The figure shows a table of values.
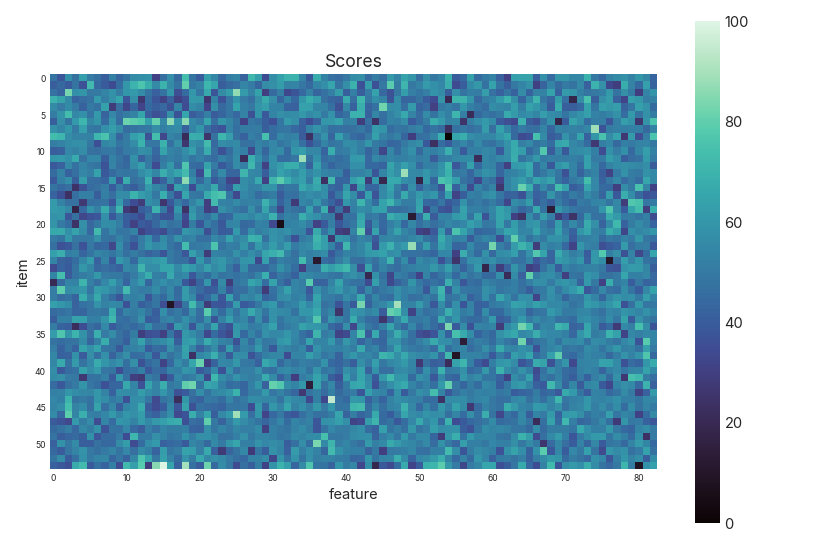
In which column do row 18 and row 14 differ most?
18
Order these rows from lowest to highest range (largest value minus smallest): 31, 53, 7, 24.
24, 7, 31, 53
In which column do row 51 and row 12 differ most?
27
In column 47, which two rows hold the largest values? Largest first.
31, 32
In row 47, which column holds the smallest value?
66
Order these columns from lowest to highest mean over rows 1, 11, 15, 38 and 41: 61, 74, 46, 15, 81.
61, 15, 74, 81, 46
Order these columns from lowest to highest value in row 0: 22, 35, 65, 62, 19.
62, 35, 19, 22, 65
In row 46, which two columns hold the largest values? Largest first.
25, 2
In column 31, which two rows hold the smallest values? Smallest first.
20, 18
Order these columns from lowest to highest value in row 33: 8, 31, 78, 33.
31, 33, 78, 8
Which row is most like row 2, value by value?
46
